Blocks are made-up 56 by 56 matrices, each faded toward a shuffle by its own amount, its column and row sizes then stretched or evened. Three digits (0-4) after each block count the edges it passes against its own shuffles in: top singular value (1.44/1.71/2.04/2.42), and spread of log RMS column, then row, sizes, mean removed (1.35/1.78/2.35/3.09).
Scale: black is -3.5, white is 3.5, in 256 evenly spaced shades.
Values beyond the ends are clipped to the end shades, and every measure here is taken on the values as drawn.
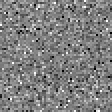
0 0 1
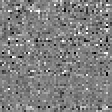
0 2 3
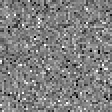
0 0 0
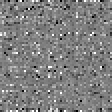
0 2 3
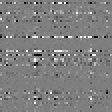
3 2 4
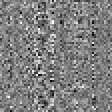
2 3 0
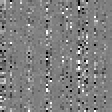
2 4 0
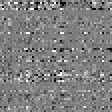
2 2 4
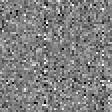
0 2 0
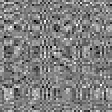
4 1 2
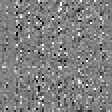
0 4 0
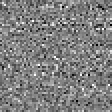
2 0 2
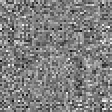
2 1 1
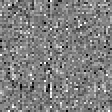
1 2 1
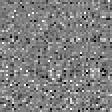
3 0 2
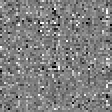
0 3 2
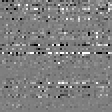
3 1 4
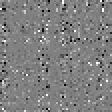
0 3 2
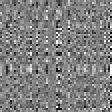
4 4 2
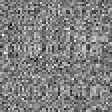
3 0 1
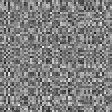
4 3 1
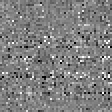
2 1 3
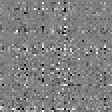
2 3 3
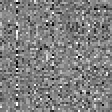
2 3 0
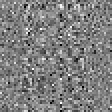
3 2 1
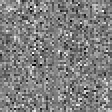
0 3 0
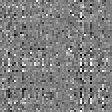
3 3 2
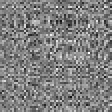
4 3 2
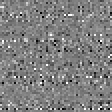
2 1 3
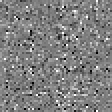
1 2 1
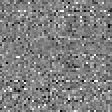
2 0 2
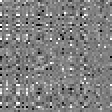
4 3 2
